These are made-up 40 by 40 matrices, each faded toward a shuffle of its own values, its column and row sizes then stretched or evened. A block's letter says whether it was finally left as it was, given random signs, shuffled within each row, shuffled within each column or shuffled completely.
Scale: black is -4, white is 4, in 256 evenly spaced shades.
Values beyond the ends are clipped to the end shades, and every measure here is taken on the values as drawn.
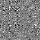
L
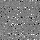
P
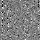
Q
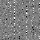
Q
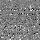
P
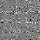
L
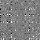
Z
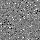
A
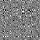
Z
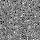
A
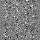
Q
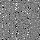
Q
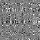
Z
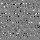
P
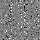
Q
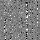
Q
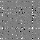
L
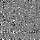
L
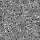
A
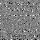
P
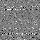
P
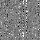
Q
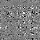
L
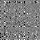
Z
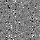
Q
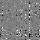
L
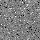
A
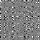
Z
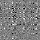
Z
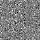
Q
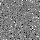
A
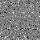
P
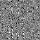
Q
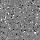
A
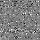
P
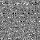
P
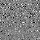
P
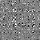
L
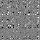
L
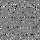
P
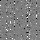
Q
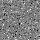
A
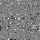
P
